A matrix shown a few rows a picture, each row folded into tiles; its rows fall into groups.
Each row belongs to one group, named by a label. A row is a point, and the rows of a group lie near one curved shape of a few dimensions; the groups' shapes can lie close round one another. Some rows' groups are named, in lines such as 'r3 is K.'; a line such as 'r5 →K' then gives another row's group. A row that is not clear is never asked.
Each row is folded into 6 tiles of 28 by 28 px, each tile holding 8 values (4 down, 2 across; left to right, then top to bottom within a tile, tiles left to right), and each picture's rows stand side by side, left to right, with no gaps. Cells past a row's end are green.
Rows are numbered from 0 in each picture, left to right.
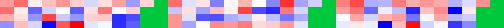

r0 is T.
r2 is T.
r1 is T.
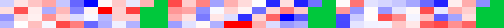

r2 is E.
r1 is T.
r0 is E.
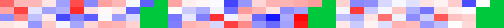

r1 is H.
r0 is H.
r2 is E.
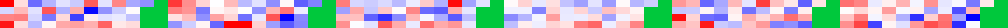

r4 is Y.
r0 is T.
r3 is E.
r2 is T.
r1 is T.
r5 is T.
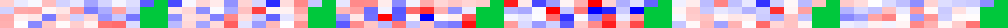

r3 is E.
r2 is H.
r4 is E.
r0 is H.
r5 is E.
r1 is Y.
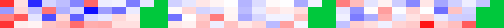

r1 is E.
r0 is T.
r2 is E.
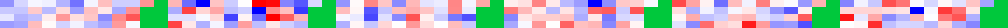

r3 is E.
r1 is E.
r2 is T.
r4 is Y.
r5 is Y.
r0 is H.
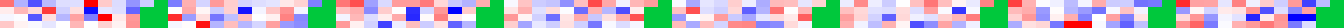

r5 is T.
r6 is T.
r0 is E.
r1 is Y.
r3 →T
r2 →T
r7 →T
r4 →E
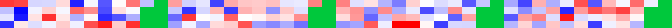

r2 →T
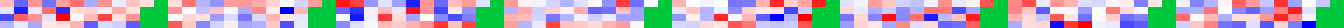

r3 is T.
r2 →E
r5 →H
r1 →T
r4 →H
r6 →T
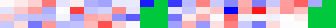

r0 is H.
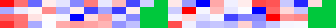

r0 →T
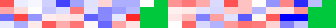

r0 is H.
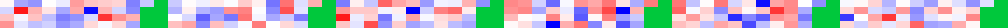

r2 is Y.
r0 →E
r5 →E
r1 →T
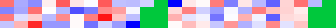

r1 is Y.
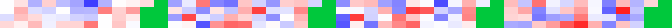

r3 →T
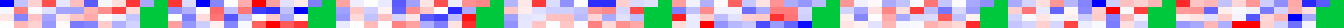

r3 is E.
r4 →Y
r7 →T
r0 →Y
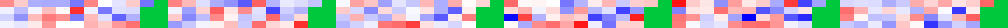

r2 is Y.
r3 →H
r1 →E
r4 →T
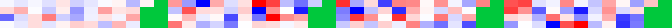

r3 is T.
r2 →Y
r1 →E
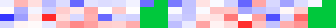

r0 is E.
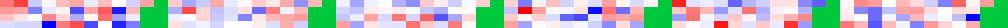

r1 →E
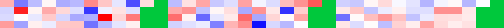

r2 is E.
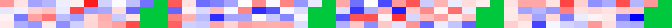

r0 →E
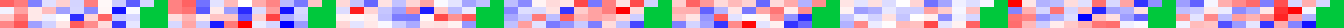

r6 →T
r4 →T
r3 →Y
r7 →Y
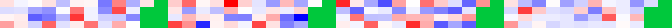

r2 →Y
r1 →T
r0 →T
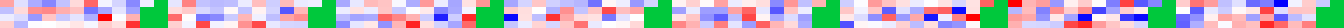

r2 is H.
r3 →E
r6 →T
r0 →E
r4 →T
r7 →E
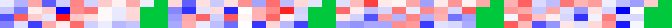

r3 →T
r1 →Y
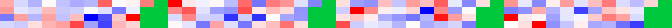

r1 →H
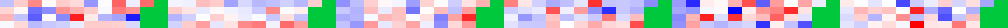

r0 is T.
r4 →Y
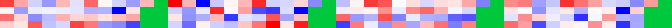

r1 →E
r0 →Y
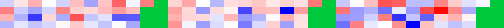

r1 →T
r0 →T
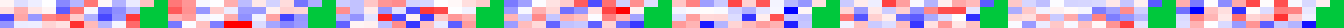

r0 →H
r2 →H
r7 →Y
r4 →T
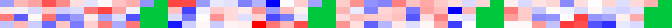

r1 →E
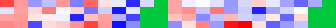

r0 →T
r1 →T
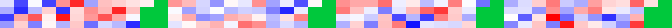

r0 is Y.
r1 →Y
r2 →H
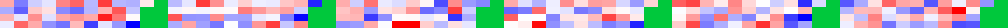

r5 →Y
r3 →Y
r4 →T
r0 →Y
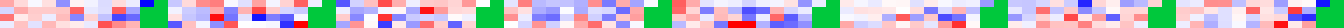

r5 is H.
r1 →H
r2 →H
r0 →H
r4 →T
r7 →H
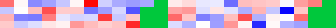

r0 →E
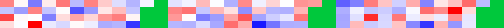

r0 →Y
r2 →Y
